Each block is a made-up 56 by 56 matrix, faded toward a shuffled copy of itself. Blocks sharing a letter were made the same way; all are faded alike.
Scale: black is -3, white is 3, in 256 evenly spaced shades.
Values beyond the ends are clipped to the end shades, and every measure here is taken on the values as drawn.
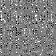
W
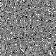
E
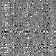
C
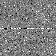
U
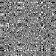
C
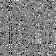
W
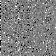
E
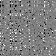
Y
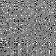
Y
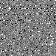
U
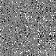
E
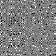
Y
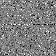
U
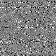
U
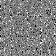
E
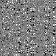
W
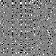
Y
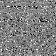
U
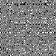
C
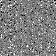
E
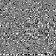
C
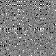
C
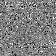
U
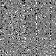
W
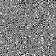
W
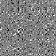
Y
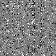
E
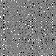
Y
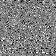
U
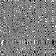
Y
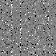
W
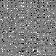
Y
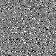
U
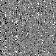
E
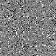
W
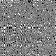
C
